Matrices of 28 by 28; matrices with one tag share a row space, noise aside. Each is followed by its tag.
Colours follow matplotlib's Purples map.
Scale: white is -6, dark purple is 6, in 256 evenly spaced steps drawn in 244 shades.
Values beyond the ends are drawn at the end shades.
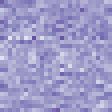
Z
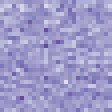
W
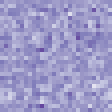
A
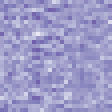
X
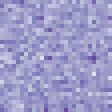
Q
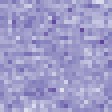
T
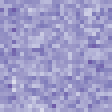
A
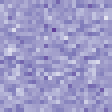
W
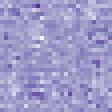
A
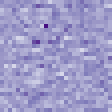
X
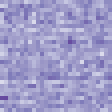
Z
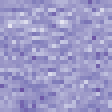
T
